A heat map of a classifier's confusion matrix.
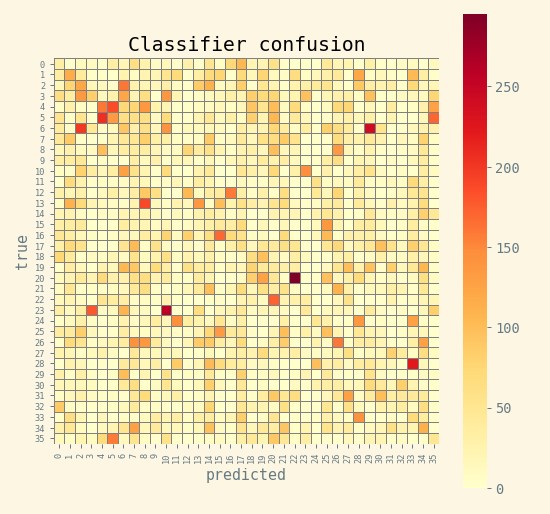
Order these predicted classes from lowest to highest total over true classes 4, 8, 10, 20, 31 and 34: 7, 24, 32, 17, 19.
24, 32, 17, 19, 7
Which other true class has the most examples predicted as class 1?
13
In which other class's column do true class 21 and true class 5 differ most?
4
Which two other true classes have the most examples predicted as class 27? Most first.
31, 19
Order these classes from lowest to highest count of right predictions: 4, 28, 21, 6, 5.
28, 21, 6, 5, 4
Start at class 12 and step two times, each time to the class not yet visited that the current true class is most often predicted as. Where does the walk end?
15
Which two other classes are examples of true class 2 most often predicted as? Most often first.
6, 14
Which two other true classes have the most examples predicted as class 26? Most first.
8, 21
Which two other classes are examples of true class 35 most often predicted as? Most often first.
5, 20
